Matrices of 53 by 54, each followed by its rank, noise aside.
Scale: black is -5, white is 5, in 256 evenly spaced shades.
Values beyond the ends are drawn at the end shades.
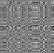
two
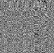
six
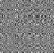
four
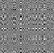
two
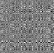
three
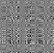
three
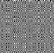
two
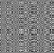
two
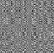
four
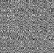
six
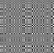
one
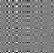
one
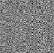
six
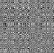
four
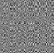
three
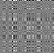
one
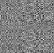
six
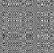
three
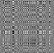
two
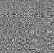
six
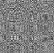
six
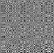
four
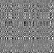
three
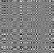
two
